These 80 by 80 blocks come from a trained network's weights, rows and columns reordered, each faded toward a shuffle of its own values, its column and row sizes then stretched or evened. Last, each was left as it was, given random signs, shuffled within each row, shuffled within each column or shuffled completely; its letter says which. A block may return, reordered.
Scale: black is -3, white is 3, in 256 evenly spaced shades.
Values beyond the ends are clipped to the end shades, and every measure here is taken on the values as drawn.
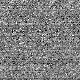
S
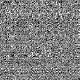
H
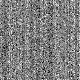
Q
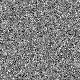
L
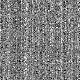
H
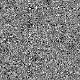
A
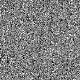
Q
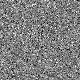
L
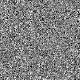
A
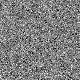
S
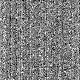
Q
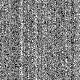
Q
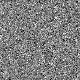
Q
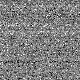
S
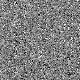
Q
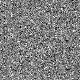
Q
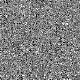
A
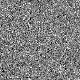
Q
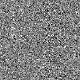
A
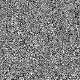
A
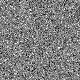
L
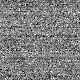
S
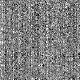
H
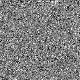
S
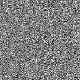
H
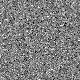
L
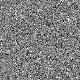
Q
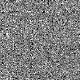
A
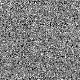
S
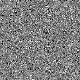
A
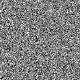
Q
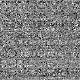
H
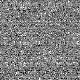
H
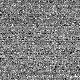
S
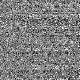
H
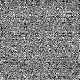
H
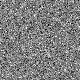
L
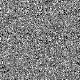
A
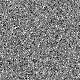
L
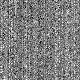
Q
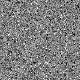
Q
